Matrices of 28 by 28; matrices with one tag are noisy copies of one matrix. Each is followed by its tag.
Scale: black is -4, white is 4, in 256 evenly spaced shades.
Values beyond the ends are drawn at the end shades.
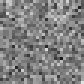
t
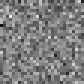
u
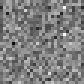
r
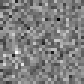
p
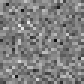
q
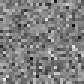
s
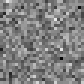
t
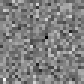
s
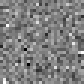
s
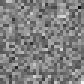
t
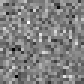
q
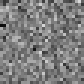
u
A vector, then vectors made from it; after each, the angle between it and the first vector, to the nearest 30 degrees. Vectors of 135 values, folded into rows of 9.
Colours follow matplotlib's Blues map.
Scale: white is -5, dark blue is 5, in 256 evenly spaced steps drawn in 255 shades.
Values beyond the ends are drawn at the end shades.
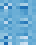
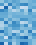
150 degrees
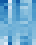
120 degrees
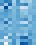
150 degrees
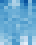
60 degrees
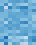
30 degrees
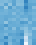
60 degrees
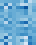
30 degrees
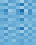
90 degrees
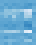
90 degrees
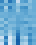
60 degrees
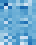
30 degrees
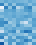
120 degrees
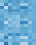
30 degrees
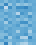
30 degrees
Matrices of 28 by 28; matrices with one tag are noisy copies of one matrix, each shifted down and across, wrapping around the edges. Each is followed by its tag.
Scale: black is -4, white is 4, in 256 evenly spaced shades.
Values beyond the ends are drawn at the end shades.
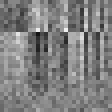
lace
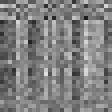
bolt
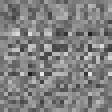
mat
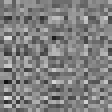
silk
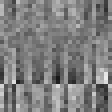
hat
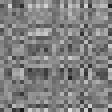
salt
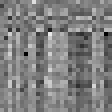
bolt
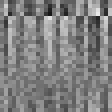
hat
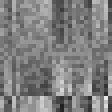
lace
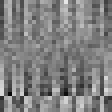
hat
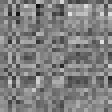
salt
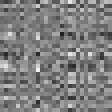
silk
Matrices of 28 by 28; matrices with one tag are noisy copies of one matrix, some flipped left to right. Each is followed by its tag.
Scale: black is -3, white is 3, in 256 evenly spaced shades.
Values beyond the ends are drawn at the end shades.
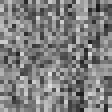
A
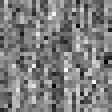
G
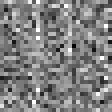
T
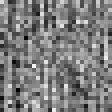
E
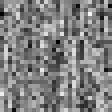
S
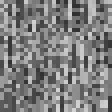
E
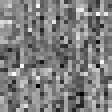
A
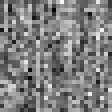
S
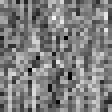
G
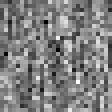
S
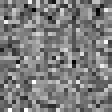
T
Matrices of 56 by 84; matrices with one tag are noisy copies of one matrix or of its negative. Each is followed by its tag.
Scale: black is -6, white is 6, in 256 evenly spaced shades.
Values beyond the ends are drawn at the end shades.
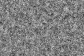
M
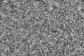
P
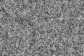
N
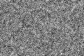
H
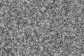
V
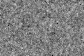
H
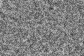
P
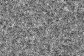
M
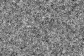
H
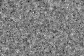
P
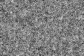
N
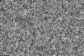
N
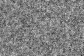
H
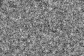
P
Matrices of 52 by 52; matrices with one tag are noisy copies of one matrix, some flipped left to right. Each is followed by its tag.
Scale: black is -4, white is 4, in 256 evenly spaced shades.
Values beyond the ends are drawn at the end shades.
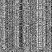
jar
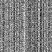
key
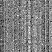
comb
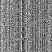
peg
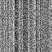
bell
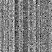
bell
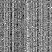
key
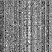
comb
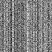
key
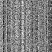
comb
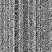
bell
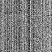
peg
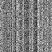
bell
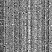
comb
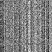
comb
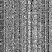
comb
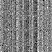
bell
